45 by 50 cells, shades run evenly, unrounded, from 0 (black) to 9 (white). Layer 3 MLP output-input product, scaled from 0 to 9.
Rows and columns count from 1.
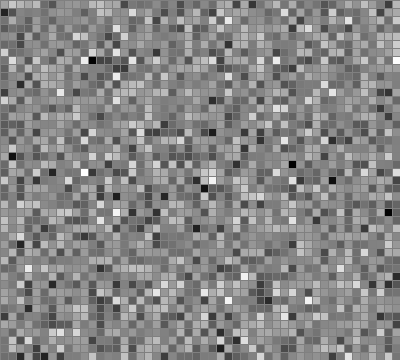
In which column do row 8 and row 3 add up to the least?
12
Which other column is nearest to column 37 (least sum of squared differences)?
1
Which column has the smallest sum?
13
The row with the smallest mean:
17
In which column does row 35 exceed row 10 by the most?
31
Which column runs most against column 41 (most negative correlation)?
15
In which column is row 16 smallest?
21
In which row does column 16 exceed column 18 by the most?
40
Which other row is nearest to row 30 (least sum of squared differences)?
19
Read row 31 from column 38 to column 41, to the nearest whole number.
7 6 5 5
